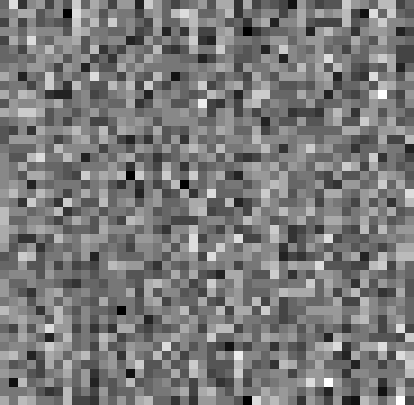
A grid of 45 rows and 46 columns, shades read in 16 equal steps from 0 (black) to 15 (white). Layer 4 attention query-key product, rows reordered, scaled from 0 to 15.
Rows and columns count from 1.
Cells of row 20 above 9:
11
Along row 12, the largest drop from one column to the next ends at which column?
24
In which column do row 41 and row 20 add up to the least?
40
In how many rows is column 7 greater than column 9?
19
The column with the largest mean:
22
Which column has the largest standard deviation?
43
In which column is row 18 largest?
5
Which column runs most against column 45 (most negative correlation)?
34
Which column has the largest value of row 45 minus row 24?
45
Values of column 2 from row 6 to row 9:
7 6 8 8
